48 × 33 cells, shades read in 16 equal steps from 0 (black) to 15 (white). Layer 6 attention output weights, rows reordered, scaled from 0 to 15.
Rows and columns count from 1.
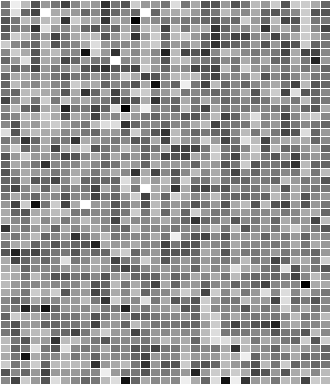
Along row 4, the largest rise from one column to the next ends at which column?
5
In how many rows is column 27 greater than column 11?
21
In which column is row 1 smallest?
11
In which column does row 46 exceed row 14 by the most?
13
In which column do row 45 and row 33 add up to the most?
25
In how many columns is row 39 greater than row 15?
11
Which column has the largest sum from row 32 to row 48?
22
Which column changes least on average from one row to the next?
26
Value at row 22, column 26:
6
